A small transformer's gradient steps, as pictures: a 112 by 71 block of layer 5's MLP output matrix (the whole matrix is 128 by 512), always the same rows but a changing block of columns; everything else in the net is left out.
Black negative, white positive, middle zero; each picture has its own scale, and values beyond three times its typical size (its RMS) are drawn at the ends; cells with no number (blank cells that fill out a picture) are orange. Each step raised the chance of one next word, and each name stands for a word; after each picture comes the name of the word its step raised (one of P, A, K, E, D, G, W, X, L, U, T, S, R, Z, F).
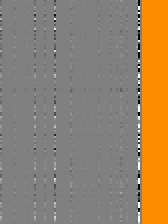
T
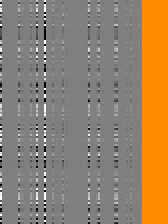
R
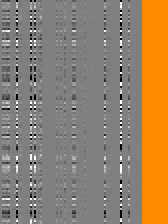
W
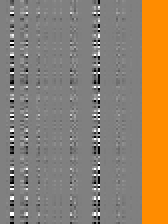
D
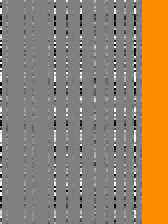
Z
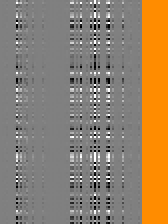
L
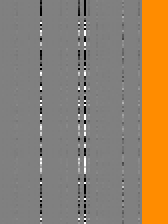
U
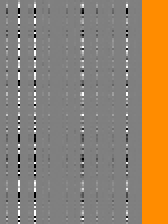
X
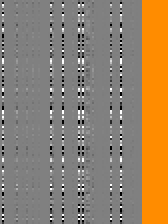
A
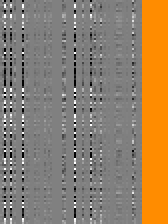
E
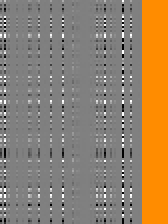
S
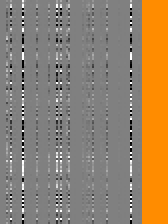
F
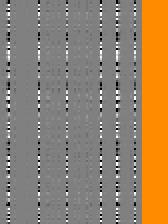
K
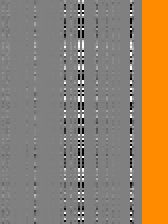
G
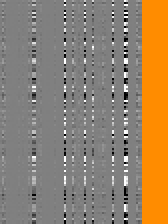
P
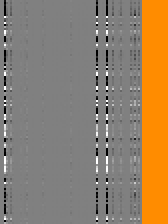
U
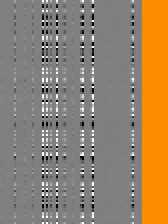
Z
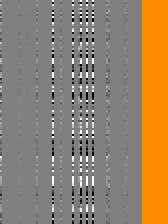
P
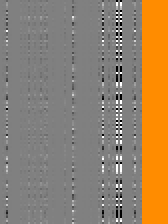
W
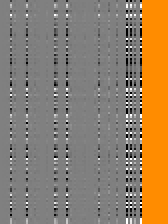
E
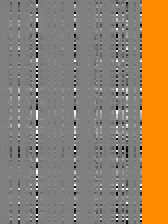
A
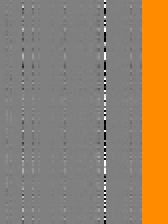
F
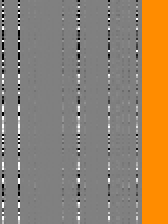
T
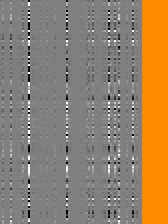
W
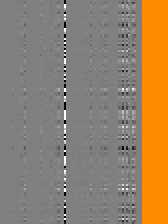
A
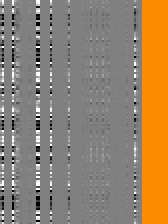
Z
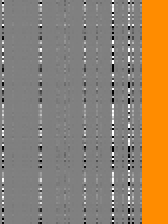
R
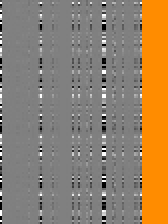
L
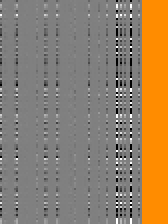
E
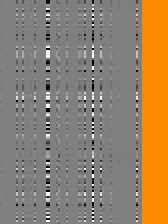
K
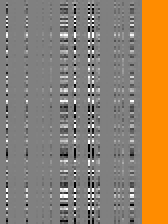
S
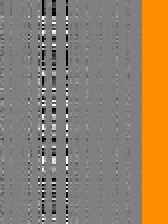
U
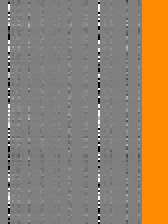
R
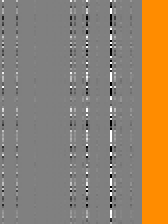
Z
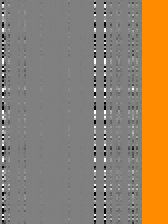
A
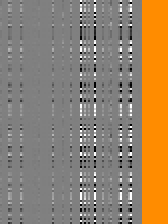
R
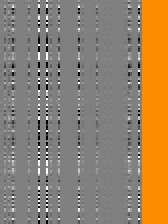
F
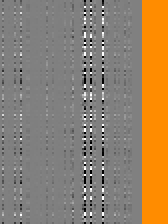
D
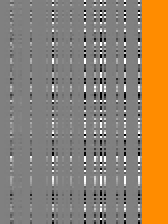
P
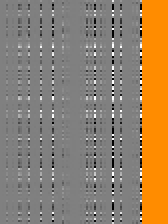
G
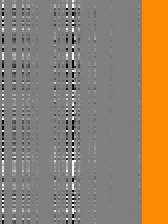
F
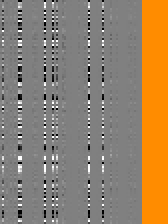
W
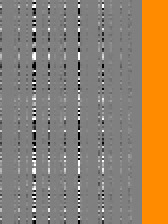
F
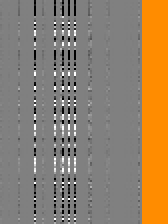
U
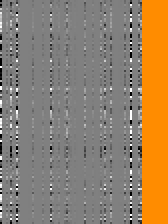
A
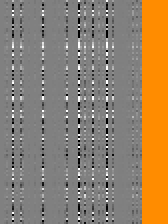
G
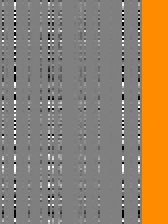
W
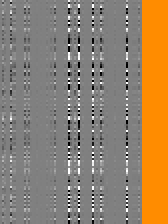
F
